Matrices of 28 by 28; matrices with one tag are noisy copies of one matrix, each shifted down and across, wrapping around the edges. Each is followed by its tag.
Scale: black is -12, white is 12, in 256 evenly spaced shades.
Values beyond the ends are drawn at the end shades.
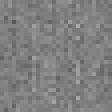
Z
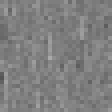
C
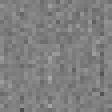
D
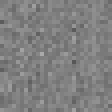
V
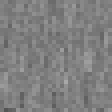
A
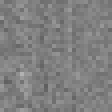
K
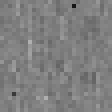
C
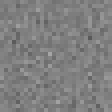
V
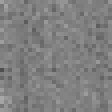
K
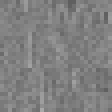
C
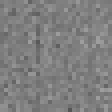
D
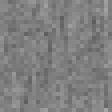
A
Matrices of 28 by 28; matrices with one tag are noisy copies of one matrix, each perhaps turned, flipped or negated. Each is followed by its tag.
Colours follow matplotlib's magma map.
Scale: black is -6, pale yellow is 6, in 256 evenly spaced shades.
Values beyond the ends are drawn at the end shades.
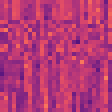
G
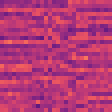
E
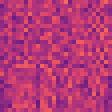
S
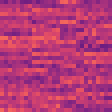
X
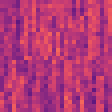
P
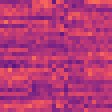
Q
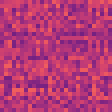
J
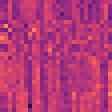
G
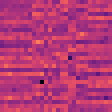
E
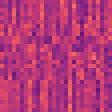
E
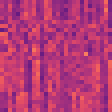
G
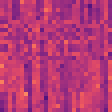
G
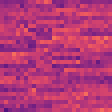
X
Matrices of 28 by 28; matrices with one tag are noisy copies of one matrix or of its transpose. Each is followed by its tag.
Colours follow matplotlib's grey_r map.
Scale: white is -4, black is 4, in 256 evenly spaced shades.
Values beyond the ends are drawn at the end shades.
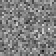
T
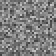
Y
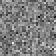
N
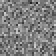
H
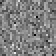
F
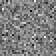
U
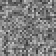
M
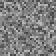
U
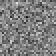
F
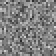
N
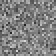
U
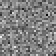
F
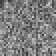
M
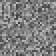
H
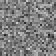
Y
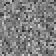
N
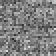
M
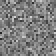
Y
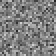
N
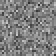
H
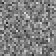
U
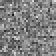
M
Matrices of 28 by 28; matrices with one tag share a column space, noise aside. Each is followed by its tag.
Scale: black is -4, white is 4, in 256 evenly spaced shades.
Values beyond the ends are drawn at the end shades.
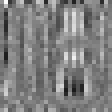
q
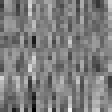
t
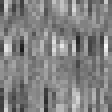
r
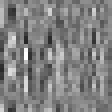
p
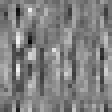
p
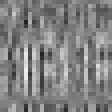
p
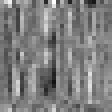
q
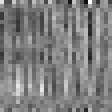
q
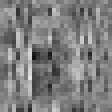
p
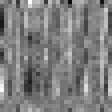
q
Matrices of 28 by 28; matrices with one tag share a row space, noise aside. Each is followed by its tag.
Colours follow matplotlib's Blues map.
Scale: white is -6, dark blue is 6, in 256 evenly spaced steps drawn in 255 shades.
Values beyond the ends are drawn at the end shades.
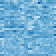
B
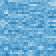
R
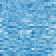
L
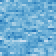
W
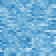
L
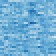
R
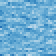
W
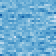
L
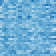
L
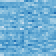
B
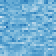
W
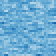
R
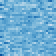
W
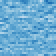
W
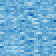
B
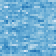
R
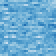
R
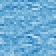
B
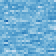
R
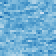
W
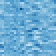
B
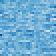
L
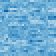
R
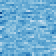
L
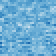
L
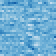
B
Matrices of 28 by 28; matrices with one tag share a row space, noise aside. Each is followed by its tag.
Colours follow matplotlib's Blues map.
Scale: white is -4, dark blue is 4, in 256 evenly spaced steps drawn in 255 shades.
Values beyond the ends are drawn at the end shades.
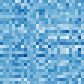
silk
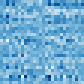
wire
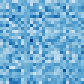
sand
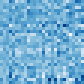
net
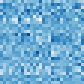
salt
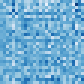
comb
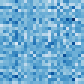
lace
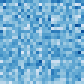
salt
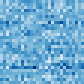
wire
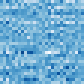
wire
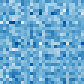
sand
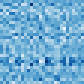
sand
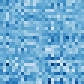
wire
